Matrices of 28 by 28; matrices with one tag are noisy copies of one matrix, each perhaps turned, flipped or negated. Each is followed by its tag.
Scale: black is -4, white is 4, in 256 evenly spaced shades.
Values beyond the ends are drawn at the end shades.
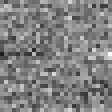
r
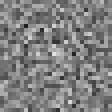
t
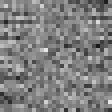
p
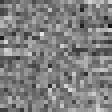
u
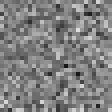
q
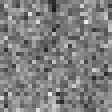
r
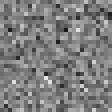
q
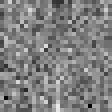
r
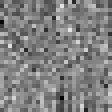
u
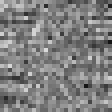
p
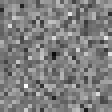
t
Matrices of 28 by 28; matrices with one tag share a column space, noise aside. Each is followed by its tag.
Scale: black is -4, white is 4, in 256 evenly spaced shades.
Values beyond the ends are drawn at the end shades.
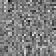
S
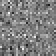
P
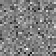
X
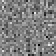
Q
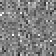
P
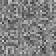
S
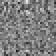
Q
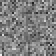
P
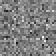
X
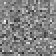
X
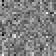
P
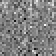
Q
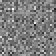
X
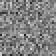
P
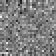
Q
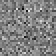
X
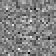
X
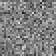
P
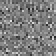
X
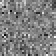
P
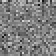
S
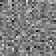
S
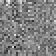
S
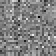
S
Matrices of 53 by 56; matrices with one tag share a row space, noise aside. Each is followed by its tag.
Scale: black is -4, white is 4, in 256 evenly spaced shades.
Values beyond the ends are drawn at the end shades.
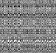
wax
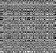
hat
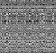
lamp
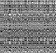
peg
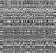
hat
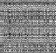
peg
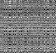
peg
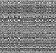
wax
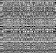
hat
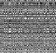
peg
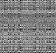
wax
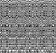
lamp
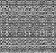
lamp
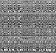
wax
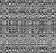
lamp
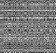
peg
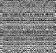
hat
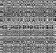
hat
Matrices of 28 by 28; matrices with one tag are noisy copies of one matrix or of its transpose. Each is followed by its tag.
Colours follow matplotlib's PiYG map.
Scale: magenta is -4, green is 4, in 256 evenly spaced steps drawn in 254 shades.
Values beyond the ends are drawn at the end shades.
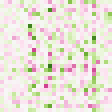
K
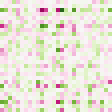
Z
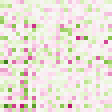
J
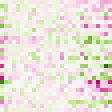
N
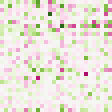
J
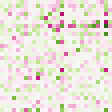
J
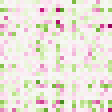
Z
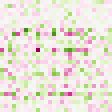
K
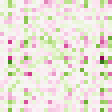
Z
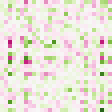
Z
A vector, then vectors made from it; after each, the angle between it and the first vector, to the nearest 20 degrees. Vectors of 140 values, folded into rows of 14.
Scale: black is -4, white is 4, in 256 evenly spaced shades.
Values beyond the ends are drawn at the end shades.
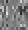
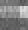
120 degrees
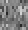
160 degrees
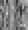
40 degrees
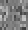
40 degrees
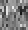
20 degrees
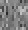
160 degrees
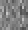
40 degrees
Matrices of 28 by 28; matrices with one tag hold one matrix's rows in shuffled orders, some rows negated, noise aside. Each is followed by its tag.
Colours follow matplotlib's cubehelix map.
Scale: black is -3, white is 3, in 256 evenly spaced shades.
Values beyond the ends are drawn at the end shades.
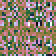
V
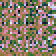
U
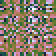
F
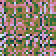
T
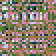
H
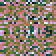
F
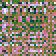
H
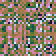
V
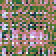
H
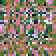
F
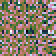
U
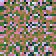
F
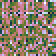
U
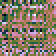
H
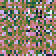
V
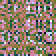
V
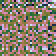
U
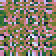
F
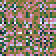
T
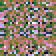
F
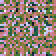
F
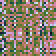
T
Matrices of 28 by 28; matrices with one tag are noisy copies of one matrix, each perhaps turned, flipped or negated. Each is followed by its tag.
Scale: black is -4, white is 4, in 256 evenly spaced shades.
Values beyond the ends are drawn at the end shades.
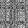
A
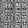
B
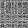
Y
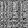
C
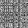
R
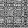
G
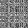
R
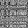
C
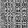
B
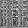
C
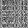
Y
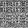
B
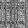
A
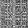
B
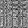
C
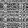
A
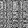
C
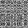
Y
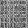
Y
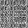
Y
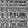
C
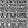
C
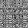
R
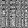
C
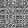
R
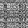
A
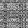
A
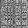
B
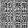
B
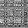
G
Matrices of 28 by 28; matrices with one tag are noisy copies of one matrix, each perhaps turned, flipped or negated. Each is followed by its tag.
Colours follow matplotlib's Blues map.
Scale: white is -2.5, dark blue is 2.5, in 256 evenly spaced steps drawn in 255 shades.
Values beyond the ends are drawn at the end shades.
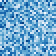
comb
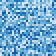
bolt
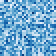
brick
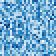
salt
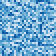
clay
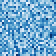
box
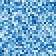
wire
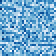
clay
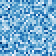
wire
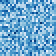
brick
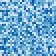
comb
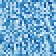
clay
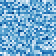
clay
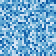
brick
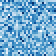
wire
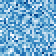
wire
